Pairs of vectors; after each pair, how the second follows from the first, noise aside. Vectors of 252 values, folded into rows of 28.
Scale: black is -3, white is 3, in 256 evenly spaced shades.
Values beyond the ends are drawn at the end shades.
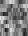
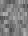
negated, shrunk.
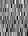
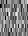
wrapped around.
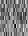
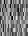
wrapped around.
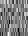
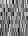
copied.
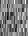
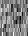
reversed.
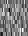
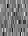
reversed, negated, partly zeroed.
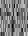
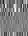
reversed, negated, partly zeroed.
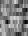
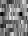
reversed.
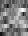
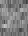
reversed, shrunk.
